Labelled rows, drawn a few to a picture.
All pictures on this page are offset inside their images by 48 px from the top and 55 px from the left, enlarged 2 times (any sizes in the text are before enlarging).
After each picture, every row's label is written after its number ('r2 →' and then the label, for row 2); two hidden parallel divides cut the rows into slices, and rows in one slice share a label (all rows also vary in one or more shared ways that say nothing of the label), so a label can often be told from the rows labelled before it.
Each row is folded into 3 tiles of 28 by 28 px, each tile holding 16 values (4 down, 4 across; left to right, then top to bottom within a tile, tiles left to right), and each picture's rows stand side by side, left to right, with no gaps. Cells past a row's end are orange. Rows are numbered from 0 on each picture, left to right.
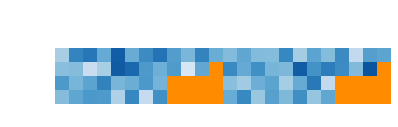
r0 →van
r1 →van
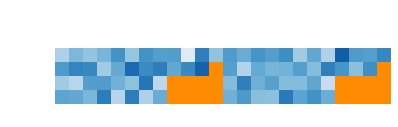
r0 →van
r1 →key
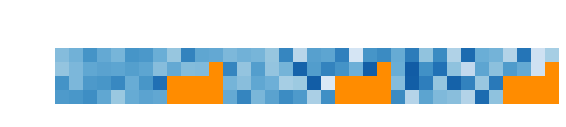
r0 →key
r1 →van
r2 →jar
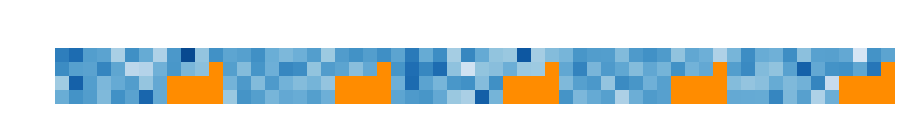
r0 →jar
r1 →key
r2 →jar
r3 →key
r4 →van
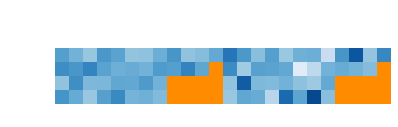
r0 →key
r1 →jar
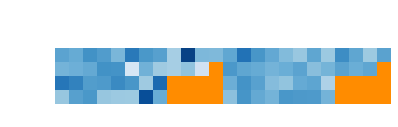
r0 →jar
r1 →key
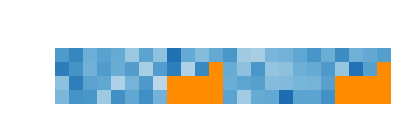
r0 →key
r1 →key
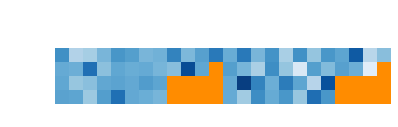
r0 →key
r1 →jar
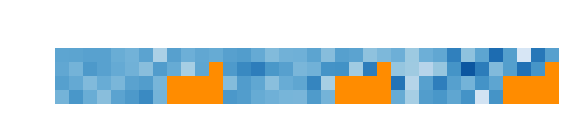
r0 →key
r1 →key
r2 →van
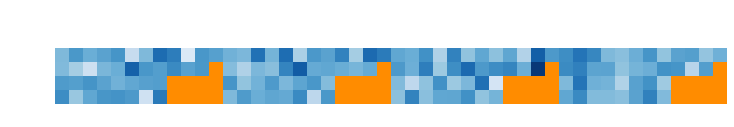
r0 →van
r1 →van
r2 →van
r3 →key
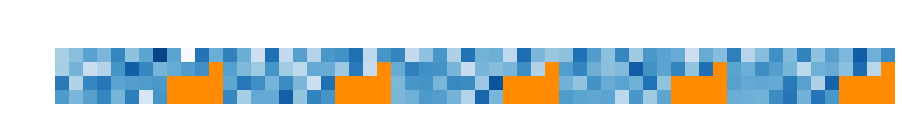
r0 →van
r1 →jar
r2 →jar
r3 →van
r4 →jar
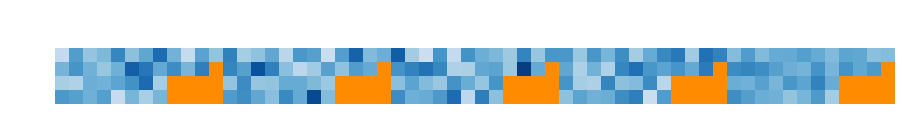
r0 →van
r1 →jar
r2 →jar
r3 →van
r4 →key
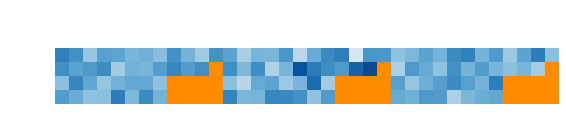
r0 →key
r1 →van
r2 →key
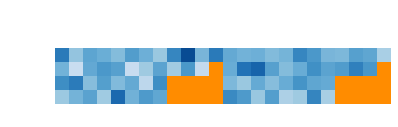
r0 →jar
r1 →key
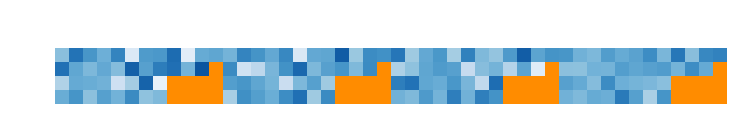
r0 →van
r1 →van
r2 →jar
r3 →key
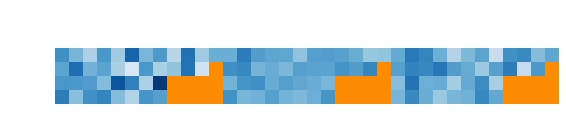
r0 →jar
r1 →key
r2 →key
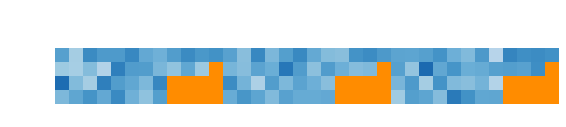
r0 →key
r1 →key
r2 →key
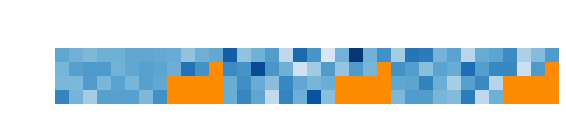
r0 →key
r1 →jar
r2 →van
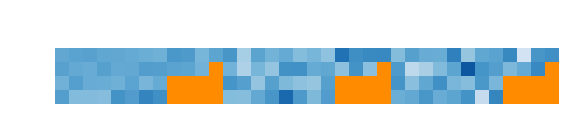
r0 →key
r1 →key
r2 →van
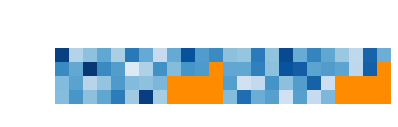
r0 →jar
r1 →van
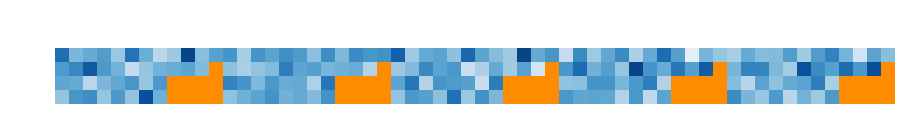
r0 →jar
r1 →key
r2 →jar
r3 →van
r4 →van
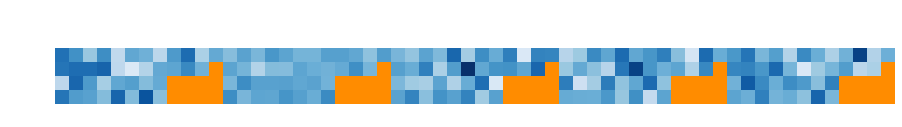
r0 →jar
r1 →key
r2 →van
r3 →van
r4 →jar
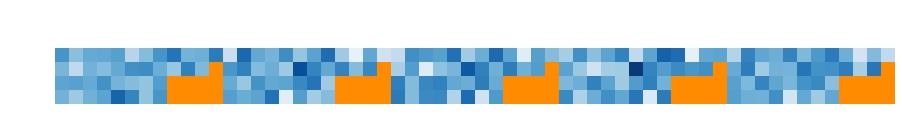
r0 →key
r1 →van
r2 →van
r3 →van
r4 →van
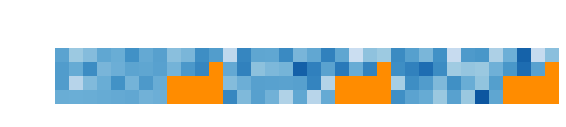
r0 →key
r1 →van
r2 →jar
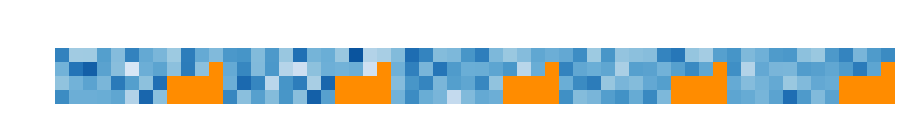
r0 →jar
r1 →jar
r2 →key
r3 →key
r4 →key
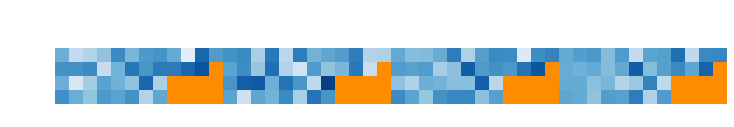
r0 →van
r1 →jar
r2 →van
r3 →van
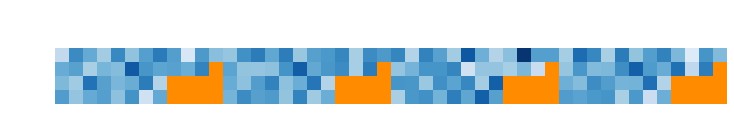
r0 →van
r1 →van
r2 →jar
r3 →van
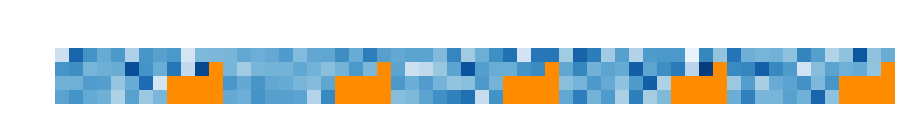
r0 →van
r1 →key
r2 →van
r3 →van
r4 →jar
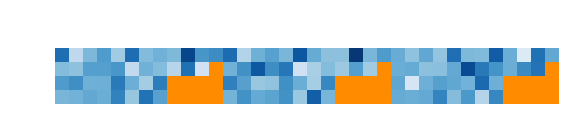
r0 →jar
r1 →jar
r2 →van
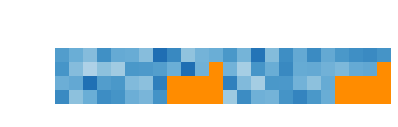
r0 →key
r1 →key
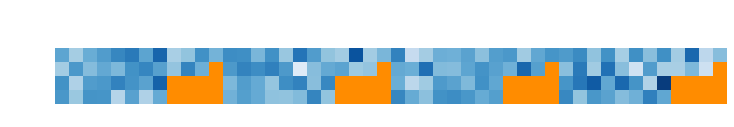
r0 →key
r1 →jar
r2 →key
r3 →jar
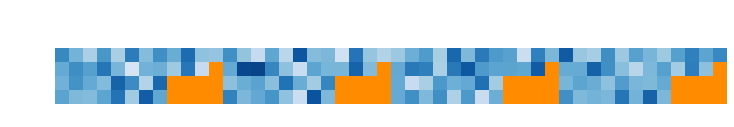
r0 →jar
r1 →jar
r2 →van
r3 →jar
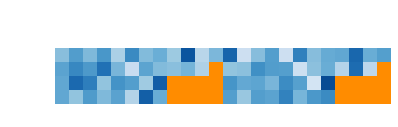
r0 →jar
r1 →jar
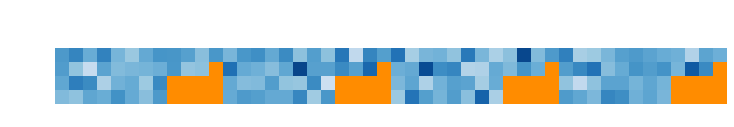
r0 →key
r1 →van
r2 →jar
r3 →key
